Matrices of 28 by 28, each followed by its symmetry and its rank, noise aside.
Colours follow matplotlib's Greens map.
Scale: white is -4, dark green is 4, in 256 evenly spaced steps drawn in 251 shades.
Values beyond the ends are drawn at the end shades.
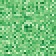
no symmetry, rank six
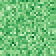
no symmetry, rank seven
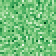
antisymmetric, rank eight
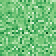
antisymmetric, rank six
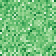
symmetric, rank six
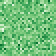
no symmetry, rank six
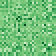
symmetric, rank six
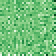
antisymmetric, rank six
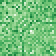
symmetric, rank seven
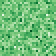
symmetric, rank seven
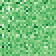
no symmetry, rank six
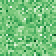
antisymmetric, rank six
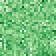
no symmetry, rank seven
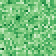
no symmetry, rank six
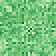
symmetric, rank six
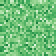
no symmetry, rank six
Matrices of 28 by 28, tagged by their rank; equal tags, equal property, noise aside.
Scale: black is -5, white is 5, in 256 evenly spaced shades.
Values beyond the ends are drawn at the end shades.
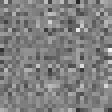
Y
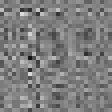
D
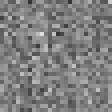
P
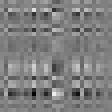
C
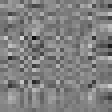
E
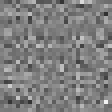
Y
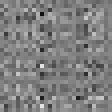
D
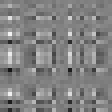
C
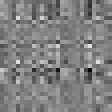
E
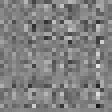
D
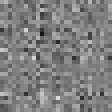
Y
